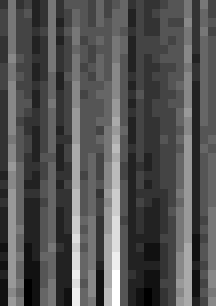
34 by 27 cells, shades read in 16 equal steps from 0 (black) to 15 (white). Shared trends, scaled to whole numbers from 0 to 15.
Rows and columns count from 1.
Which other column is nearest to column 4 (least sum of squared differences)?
20
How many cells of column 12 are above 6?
10
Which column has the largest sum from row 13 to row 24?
15
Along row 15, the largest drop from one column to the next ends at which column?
25
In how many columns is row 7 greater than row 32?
13
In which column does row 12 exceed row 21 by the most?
4
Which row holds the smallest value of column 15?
1
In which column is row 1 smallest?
5
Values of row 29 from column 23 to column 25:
8 10 1
